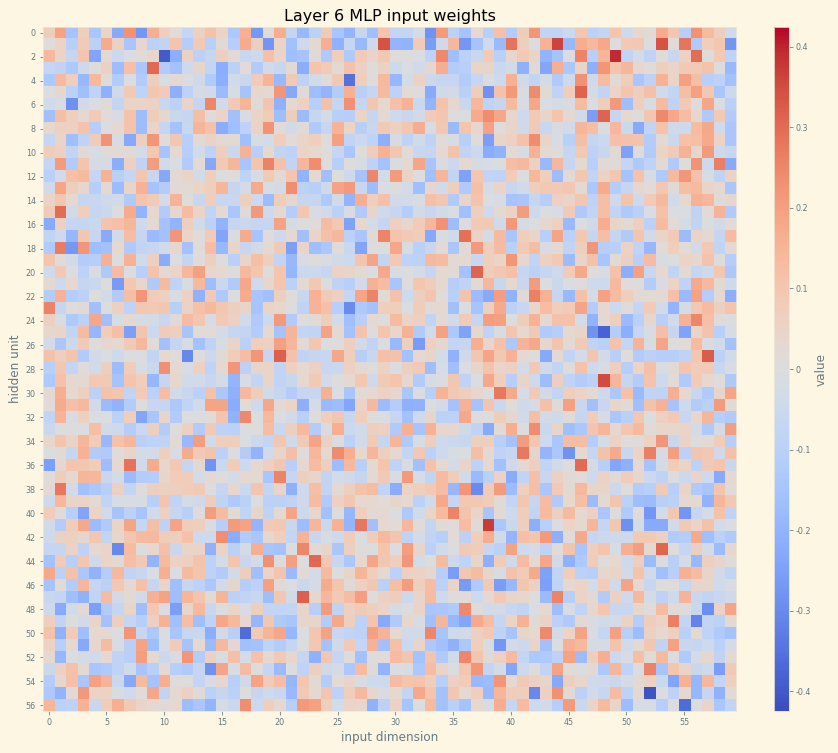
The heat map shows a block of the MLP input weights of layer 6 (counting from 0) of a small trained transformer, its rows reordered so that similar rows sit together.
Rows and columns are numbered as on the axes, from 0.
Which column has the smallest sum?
35
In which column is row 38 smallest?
37
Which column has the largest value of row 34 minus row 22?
13
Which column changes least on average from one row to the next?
41
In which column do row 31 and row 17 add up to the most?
36
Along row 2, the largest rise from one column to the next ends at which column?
34
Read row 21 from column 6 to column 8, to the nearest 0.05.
-0.25 0.1 0.05
